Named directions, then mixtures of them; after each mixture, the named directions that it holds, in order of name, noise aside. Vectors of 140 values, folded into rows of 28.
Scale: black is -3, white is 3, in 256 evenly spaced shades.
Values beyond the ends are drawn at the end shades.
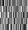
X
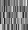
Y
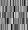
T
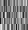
Y.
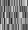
T, Y.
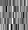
T, X, Y.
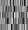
T.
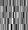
T, X, Y.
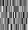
T, X.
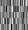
T, X, Y.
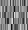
T.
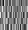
X.
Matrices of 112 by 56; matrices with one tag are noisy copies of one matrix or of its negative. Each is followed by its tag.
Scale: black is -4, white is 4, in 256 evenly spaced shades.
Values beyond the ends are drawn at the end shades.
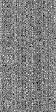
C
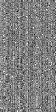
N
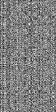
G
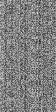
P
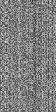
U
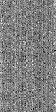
C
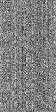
C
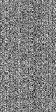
U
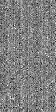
N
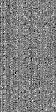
G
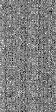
P
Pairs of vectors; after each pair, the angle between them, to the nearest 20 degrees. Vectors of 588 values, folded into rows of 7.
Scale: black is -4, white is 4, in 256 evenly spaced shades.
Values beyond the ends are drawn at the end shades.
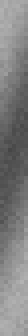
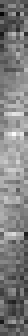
140 degrees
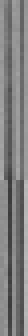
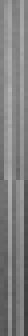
140 degrees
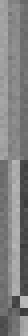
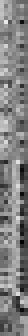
40 degrees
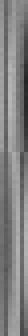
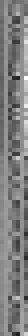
140 degrees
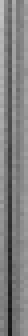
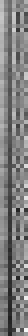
40 degrees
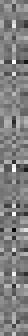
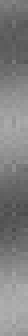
80 degrees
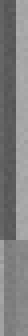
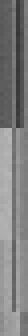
100 degrees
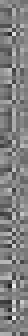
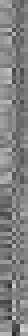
40 degrees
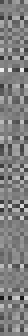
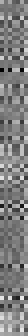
160 degrees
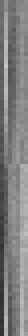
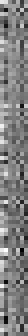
120 degrees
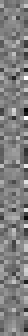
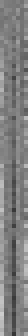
60 degrees
